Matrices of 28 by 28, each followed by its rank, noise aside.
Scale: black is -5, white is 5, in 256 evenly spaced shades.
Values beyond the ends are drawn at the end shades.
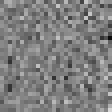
six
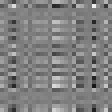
one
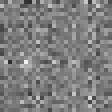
four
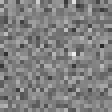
six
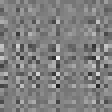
two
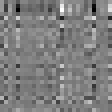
two
